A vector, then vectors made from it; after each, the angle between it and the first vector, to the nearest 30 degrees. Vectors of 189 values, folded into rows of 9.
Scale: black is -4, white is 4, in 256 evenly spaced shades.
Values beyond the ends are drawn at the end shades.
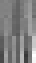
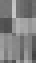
120 degrees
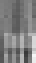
30 degrees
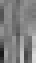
30 degrees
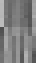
120 degrees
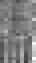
30 degrees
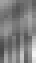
30 degrees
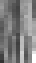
30 degrees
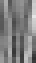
120 degrees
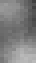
90 degrees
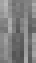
90 degrees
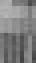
120 degrees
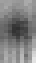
60 degrees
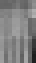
150 degrees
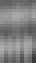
120 degrees
